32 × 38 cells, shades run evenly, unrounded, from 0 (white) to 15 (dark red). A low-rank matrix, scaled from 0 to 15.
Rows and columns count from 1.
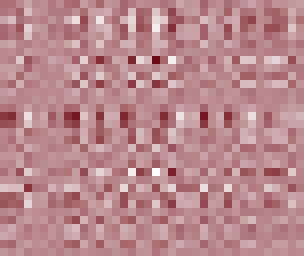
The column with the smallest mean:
4
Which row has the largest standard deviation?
15
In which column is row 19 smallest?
20
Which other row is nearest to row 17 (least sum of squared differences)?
21
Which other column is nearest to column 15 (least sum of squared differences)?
38
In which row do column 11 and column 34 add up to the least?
8
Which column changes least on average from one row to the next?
33
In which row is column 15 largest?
3
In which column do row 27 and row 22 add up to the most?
22
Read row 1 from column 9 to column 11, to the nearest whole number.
9 9 6
